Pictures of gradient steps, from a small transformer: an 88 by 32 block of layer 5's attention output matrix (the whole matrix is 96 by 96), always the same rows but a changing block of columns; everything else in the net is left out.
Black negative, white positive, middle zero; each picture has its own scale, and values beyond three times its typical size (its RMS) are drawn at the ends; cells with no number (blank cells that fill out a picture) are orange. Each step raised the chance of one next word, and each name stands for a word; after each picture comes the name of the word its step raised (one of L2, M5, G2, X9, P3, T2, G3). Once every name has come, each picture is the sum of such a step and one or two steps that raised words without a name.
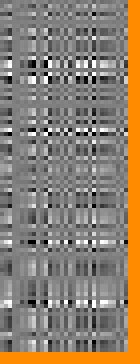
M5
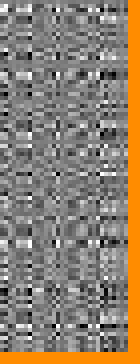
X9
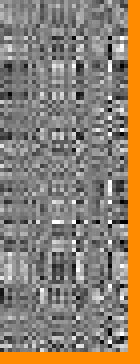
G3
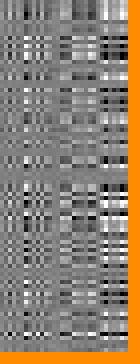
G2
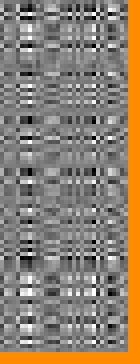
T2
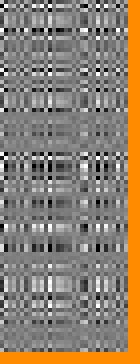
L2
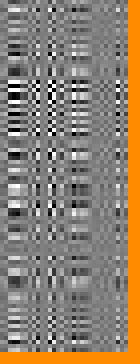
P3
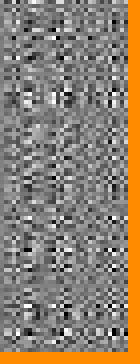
L2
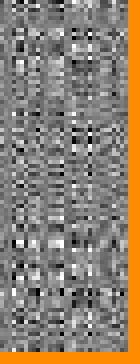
M5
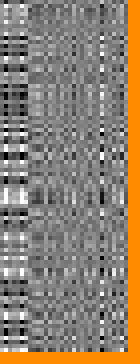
P3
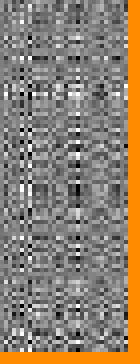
P3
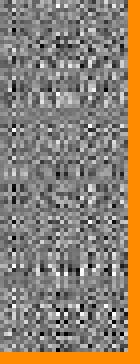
G3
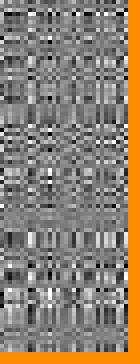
M5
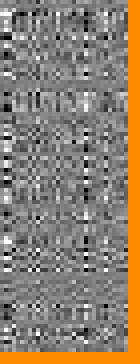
X9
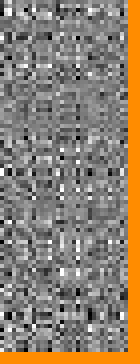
X9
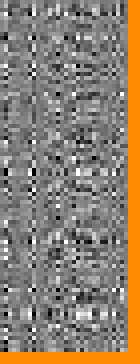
X9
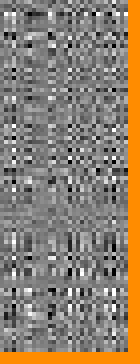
T2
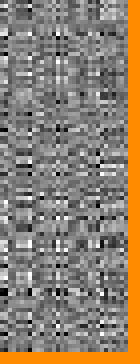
G2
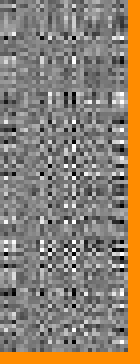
G2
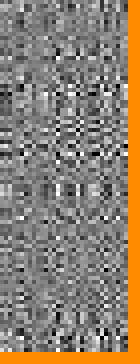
P3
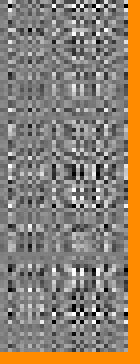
L2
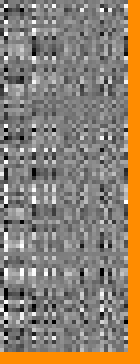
P3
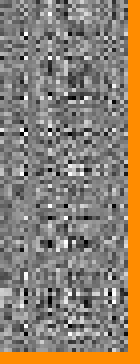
M5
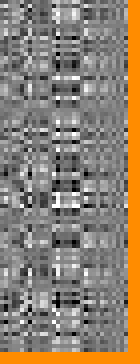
M5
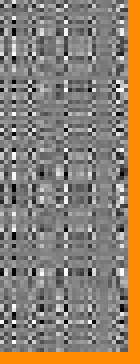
P3
